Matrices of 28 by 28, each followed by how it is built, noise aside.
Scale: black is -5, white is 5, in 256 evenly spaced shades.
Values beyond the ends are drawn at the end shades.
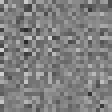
low rank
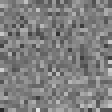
low rank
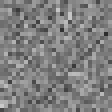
Hankel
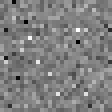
sparse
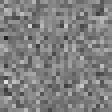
low rank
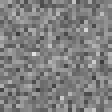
noise
